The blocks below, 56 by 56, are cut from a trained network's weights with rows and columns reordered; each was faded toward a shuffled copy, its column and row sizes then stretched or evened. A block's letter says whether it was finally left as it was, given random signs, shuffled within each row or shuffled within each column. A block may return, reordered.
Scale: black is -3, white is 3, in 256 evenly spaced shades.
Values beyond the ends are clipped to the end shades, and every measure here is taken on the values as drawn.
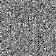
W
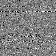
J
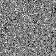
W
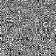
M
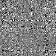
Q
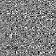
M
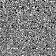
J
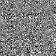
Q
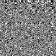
M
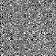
M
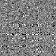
M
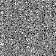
W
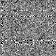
Q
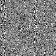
W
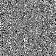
W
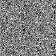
W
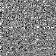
Q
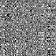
M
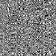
M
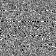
J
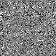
Q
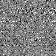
J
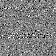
J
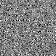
J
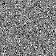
W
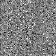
W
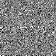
Q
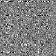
M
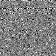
J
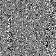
W
